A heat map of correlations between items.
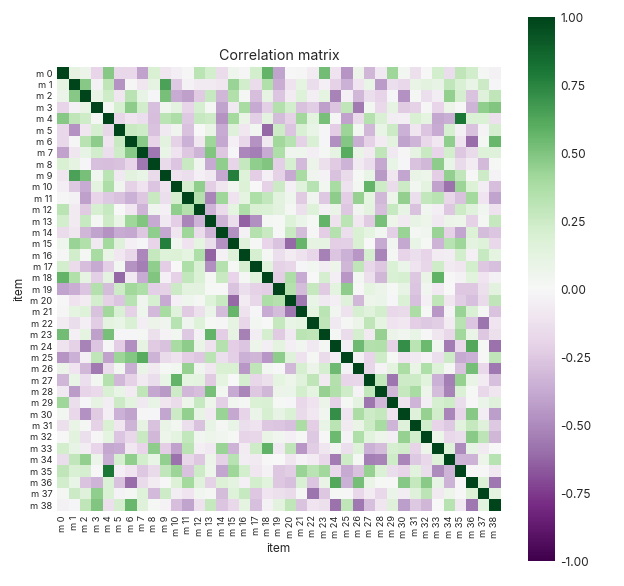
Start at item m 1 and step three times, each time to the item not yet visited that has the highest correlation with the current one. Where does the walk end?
m 21
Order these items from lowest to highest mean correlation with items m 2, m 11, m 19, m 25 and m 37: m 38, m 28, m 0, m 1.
m 0, m 28, m 1, m 38
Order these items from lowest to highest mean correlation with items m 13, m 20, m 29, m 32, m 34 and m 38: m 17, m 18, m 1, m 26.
m 17, m 26, m 1, m 18
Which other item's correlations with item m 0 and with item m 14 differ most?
m 4
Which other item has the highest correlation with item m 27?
m 10
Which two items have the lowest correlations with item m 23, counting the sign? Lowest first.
m 16, m 3
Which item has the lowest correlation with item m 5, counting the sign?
m 18
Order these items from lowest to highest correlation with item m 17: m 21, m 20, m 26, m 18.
m 20, m 21, m 18, m 26
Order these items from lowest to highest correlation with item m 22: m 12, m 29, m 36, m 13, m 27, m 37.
m 37, m 36, m 29, m 13, m 12, m 27
